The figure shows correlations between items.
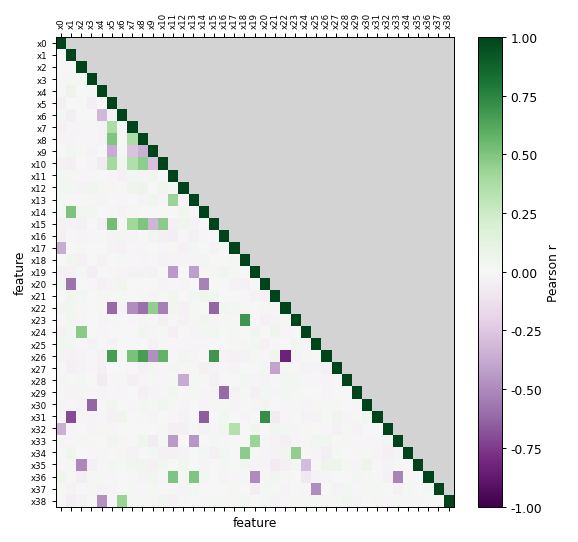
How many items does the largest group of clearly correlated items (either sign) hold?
8
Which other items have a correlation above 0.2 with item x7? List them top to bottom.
x5, x8, x10, x15, x26
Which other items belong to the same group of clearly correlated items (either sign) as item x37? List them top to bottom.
x25
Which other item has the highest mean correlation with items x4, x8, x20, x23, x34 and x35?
x18
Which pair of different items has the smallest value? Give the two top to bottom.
x22, x26
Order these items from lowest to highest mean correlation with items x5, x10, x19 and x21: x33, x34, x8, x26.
x34, x33, x8, x26
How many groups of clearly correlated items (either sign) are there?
12
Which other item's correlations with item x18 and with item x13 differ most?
x23
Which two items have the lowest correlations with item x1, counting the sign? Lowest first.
x31, x20
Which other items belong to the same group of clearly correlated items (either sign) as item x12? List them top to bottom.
x28
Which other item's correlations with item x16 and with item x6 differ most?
x29
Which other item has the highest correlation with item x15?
x26
